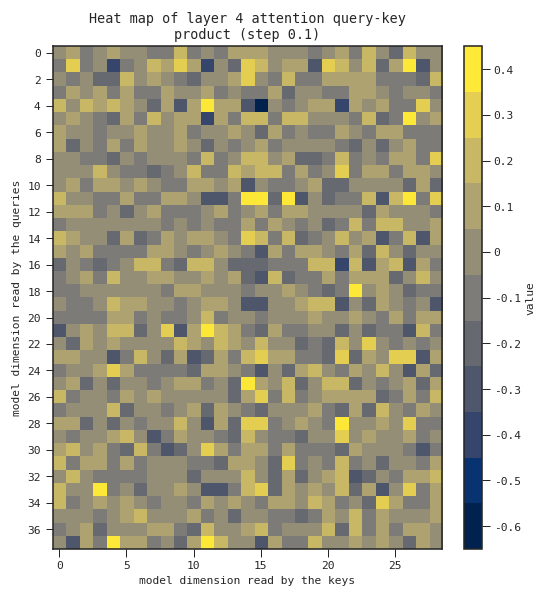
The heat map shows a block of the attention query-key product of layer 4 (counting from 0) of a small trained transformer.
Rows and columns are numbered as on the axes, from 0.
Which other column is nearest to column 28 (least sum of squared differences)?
17
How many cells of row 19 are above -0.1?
20
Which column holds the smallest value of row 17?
15
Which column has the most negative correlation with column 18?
28
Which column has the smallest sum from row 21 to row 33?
18
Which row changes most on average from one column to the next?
1
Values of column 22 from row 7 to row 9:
-0.2 -0.1 -0.1
